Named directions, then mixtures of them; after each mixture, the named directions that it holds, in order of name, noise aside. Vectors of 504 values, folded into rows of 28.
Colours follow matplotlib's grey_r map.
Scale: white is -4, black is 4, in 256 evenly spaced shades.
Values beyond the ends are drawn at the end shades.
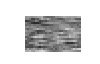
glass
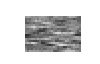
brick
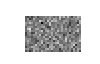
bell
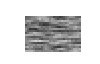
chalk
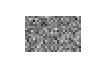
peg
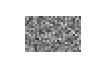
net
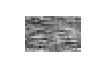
glass.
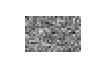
brick, net.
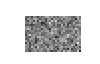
bell, net, peg.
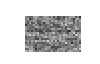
chalk, net.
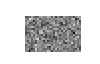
net, peg.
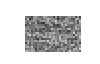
bell, chalk, net.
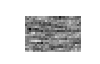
bell, chalk.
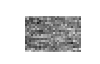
glass, net.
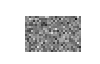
peg.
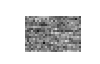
brick, chalk, peg.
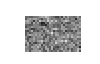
bell, chalk, peg.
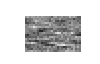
brick.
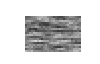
chalk.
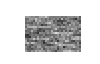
brick, peg.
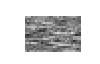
brick.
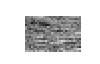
chalk, glass, peg.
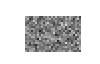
net.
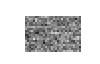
brick, peg.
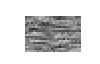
chalk.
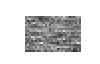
brick, chalk, peg.
